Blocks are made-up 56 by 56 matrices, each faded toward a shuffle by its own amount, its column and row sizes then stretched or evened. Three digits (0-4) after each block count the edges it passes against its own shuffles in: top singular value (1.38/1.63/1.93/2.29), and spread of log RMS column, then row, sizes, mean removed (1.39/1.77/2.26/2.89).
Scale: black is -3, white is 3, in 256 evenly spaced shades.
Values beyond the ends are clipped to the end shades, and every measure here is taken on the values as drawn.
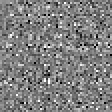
2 2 3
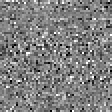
0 0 3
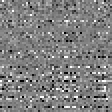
3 1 4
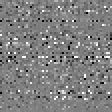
0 1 4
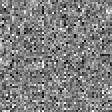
2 2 0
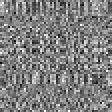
4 0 2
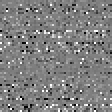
0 0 4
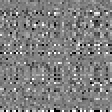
4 2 4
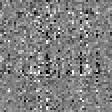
2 3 2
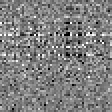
3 0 3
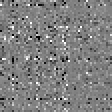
0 3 3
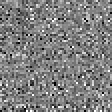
3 1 2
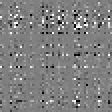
1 4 4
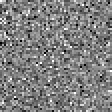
2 0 0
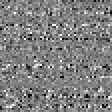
2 0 4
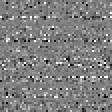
0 0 4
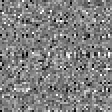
2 1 2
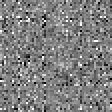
1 3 2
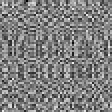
4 1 1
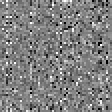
3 3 1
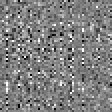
3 4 2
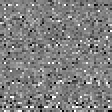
2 0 3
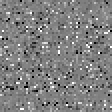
0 0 3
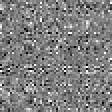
3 3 2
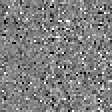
0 2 2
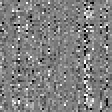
2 4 0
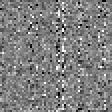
1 3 0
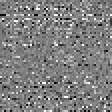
2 0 4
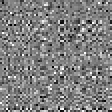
4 1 3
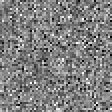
1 1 1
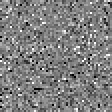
0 1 0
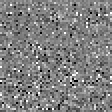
0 0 2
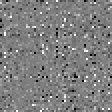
0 2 2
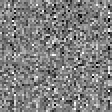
1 3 0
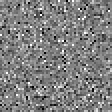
1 1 0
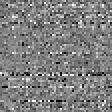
2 1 4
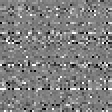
4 0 4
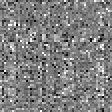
3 1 2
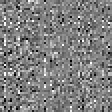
3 4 1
